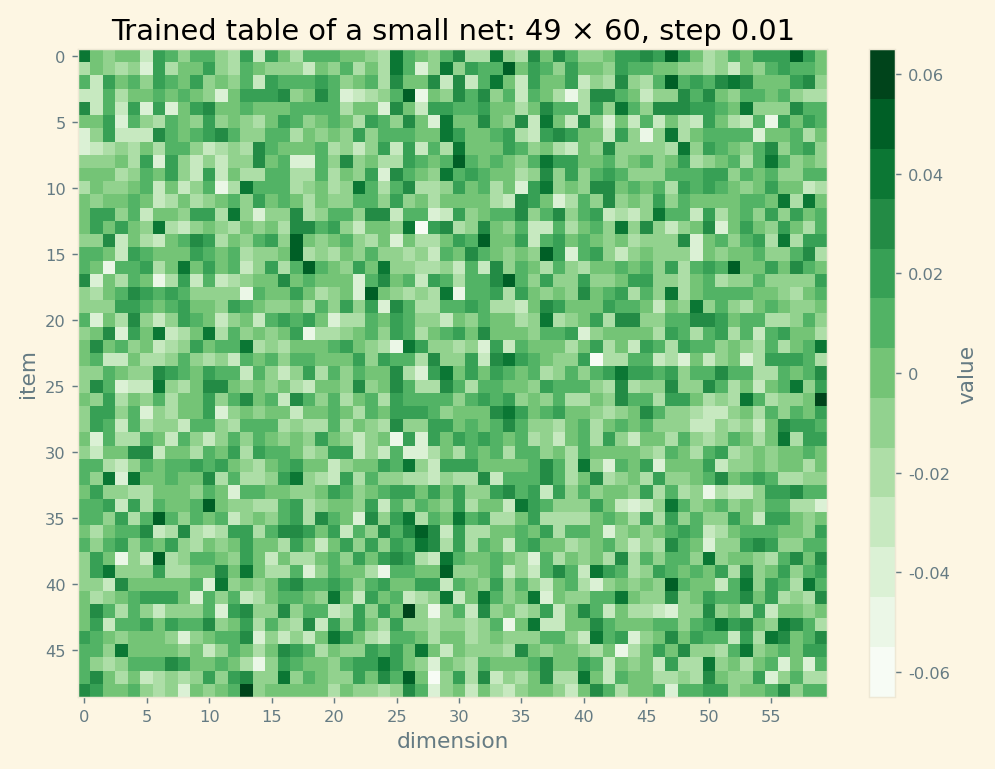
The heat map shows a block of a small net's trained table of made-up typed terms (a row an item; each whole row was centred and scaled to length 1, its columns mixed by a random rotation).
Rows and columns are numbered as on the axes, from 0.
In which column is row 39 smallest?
24
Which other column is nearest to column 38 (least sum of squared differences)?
21
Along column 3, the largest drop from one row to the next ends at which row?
38
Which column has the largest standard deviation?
6
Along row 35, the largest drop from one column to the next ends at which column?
27
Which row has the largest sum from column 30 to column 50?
4
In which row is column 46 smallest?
31
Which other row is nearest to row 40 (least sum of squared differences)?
45
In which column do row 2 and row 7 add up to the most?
30
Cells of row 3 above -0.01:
36
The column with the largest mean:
26
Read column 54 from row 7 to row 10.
0.01 0.01 0 0
